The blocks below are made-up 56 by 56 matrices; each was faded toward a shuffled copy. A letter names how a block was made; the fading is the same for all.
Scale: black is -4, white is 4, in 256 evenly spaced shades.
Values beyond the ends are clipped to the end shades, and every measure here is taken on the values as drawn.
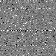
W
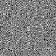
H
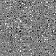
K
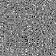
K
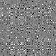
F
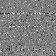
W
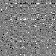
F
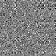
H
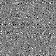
W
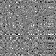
F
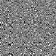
H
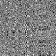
H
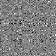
H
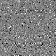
W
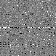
W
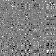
F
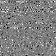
W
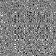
H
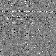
W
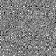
H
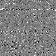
W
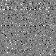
W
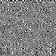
W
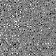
K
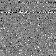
W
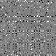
F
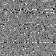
W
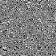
K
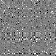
F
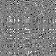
F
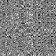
H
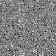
K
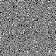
K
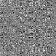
H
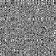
H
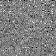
K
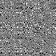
K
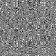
H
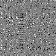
K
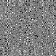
H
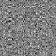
H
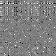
F
